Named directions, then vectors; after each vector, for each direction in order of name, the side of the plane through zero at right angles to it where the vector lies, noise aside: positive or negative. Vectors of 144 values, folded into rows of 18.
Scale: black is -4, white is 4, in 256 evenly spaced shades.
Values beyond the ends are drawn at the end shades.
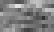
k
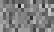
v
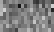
negative, positive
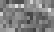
positive, positive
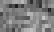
negative, negative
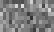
positive, positive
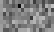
negative, positive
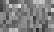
positive, negative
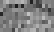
negative, negative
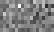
positive, negative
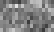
positive, positive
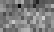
negative, positive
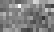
positive, negative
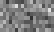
positive, positive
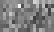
positive, negative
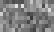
positive, positive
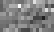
positive, negative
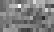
positive, negative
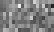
positive, negative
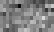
negative, positive
